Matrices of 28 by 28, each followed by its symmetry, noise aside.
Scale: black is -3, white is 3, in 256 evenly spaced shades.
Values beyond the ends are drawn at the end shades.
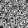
symmetric.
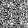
mirrored top to bottom.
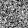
antisymmetric.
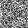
mirrored top to bottom.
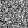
antisymmetric.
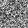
symmetric.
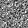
symmetric across the other diagonal.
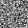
symmetric.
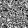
antisymmetric.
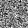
symmetric.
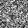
symmetric across the other diagonal.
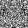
mirrored left to right.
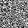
antisymmetric.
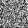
antisymmetric.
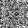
mirrored top to bottom.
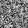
symmetric across the other diagonal.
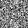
mirrored top to bottom.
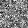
symmetric.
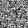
symmetric across the other diagonal.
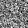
antisymmetric.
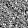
antisymmetric.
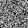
symmetric across the other diagonal.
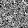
symmetric across the other diagonal.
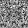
mirrored left to right.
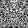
mirrored left to right.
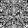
mirrored left to right.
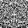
mirrored left to right.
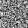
mirrored top to bottom.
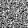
antisymmetric.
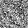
symmetric across the other diagonal.
